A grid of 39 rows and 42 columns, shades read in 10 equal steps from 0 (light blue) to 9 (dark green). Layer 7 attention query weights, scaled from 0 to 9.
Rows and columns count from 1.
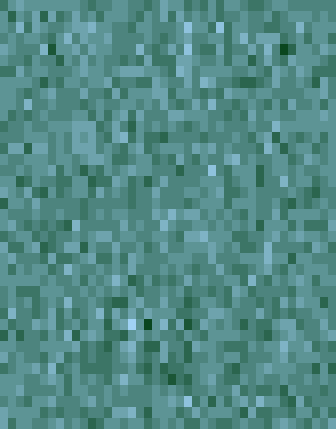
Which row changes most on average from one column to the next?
30
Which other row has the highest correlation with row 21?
17
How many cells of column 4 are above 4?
24
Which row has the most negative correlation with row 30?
4
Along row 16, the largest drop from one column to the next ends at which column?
27
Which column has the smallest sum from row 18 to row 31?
21
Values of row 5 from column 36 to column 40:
9 7 4 4 5
